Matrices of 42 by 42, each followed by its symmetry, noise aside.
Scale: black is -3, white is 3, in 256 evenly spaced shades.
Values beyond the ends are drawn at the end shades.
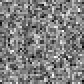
mirrored top to bottom.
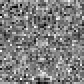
mirrored left to right.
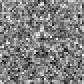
mirrored left to right.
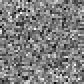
same after a half turn.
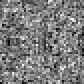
mirrored top to bottom.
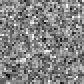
symmetric across the other diagonal.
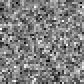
no symmetry.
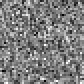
no symmetry.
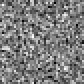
mirrored top to bottom.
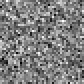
antisymmetric.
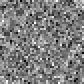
symmetric across the other diagonal.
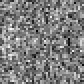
mirrored top to bottom.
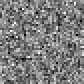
symmetric.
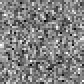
same after a half turn.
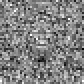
mirrored left to right.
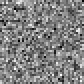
symmetric across the other diagonal.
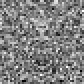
mirrored left to right.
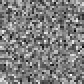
same after a half turn.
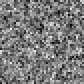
symmetric across the other diagonal.
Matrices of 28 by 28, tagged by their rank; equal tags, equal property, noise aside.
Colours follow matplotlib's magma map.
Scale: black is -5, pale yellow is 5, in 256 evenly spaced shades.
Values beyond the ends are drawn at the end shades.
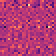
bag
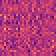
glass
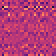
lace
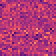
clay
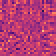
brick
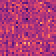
glass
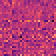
bag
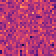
clay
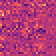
glass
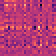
lace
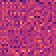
clay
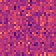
clay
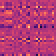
lace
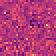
clay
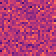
clay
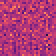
brick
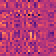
bag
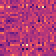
brick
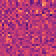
clay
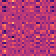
lace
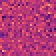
clay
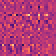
bag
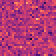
clay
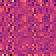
bag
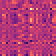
lace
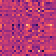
lace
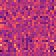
glass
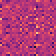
bag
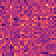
clay
